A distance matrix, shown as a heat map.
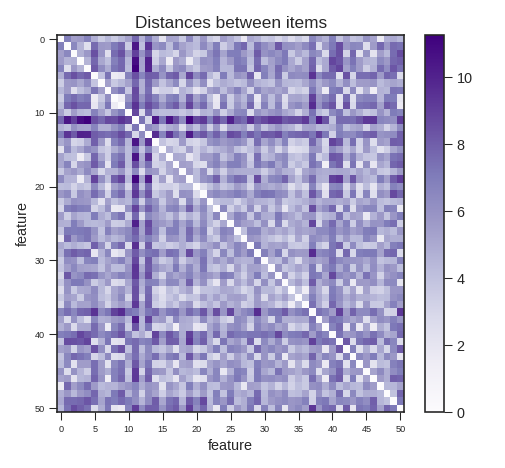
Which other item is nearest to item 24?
45
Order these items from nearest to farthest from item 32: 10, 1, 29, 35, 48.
35, 48, 10, 29, 1
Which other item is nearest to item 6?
22
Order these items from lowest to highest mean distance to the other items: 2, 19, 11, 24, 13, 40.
24, 2, 19, 40, 13, 11
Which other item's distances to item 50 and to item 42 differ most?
9
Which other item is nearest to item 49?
37
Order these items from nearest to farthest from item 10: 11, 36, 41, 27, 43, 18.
18, 36, 43, 27, 41, 11
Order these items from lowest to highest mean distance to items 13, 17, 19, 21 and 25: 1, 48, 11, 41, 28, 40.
28, 48, 1, 40, 41, 11
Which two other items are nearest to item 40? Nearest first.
13, 11
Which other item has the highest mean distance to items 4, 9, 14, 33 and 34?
11
